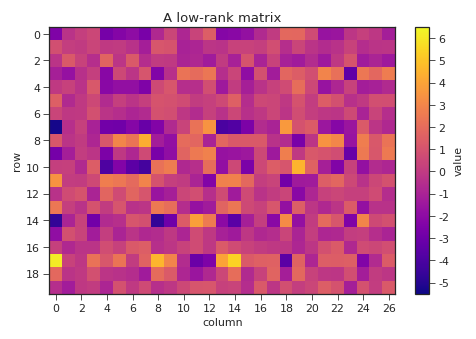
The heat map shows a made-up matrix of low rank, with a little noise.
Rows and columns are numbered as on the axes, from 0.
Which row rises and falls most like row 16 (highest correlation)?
8
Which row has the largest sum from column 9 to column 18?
17
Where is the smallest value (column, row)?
0, 7
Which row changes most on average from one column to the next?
14
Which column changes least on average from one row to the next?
2
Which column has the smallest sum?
4
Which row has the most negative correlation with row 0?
11
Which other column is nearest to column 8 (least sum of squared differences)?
9
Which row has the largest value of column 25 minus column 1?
3
